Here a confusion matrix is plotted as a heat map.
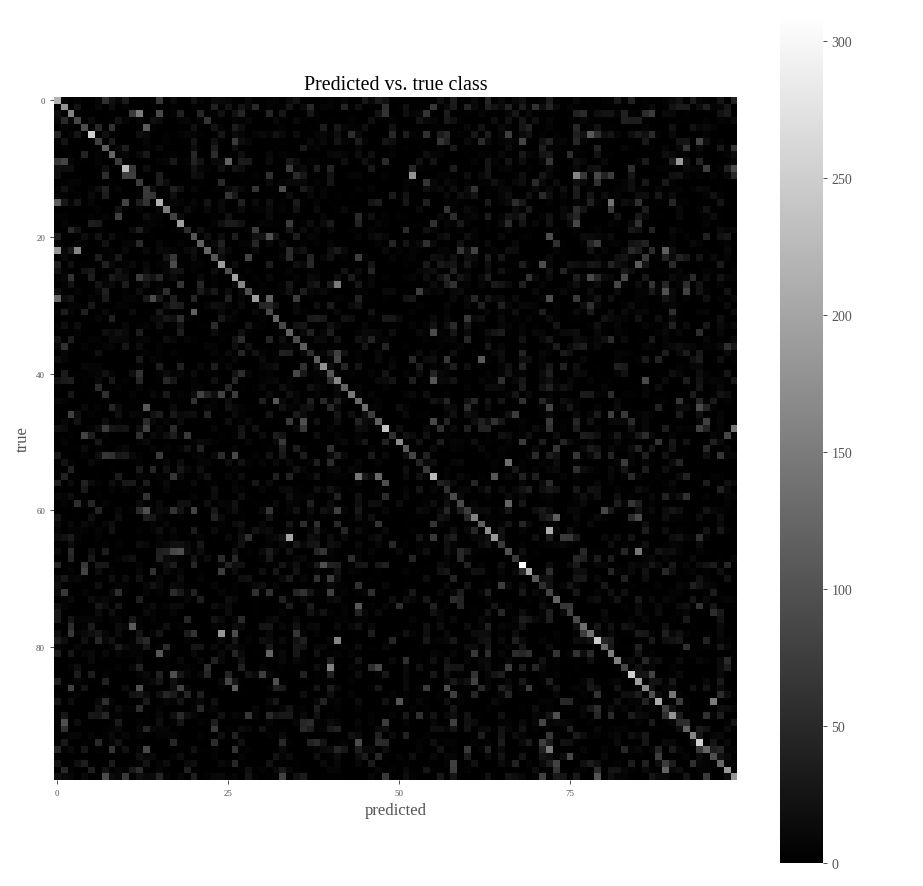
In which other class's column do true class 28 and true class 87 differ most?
90
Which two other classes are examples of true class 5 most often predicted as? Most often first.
78, 66
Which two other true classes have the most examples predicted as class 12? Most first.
2, 86
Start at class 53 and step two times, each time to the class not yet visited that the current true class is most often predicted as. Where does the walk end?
85
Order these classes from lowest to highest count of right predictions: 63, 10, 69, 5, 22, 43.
22, 43, 63, 69, 10, 5
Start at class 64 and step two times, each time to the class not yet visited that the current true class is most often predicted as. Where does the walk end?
55
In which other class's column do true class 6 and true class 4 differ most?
13
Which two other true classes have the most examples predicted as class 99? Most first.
48, 10
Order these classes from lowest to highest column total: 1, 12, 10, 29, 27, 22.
22, 29, 10, 27, 1, 12
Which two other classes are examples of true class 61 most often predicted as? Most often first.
73, 85
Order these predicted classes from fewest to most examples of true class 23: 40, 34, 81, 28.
81, 40, 34, 28
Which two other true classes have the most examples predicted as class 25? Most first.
9, 85
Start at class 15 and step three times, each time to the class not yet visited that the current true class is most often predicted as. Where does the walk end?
20
